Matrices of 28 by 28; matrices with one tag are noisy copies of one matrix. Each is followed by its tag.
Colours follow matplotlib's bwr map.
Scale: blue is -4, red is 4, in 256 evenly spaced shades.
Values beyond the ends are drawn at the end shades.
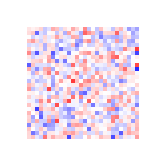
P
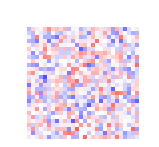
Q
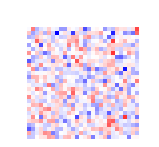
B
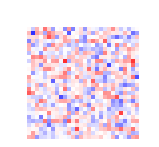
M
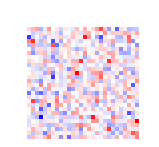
P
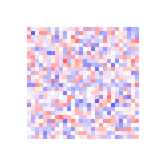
M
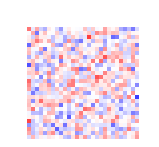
P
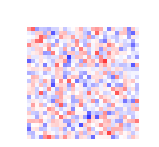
B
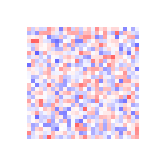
P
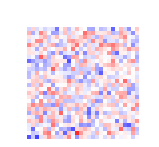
B
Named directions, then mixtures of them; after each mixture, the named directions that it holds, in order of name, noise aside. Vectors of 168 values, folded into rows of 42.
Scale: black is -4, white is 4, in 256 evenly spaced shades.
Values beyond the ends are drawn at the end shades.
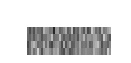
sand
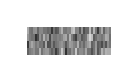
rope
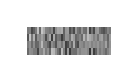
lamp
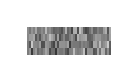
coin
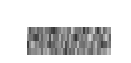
rope, sand.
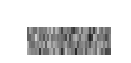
rope.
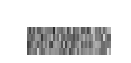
sand.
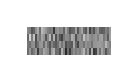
coin, lamp.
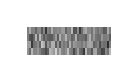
coin.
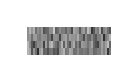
sand.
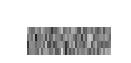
lamp, rope.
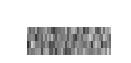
coin, rope, sand.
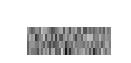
coin, lamp, rope.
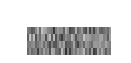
coin, lamp.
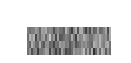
coin, lamp.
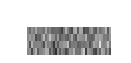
coin.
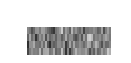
lamp, rope, sand.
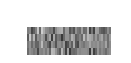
lamp.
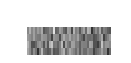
sand.
